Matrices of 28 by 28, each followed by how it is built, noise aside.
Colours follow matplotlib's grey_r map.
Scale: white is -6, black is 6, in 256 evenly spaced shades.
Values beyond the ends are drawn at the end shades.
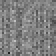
blocks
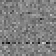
uneven rows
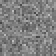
blocks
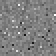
sparse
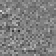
lower triangular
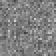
blocks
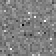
sparse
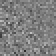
lower triangular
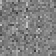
uneven columns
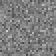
noise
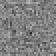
blocks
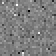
sparse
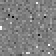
sparse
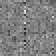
uneven columns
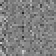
uneven columns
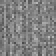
blocks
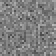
noise
